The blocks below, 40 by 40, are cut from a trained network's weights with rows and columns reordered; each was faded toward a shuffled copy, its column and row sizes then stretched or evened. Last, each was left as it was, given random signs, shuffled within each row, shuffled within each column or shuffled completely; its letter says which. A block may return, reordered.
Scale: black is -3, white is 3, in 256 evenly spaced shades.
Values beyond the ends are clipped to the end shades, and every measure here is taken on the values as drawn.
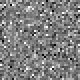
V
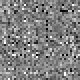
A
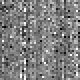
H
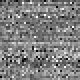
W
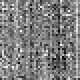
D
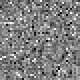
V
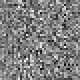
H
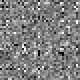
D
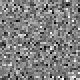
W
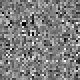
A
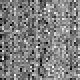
H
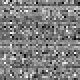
D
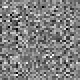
D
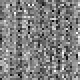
H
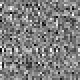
D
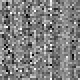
H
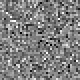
V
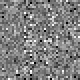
H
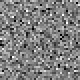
V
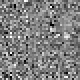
A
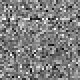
W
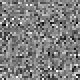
A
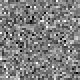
W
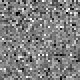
W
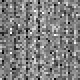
H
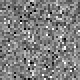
H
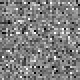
W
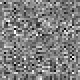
D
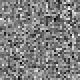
H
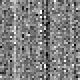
H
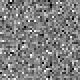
V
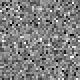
V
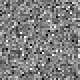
V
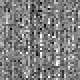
H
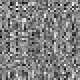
D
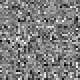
A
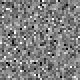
V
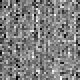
H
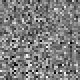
A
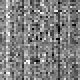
D
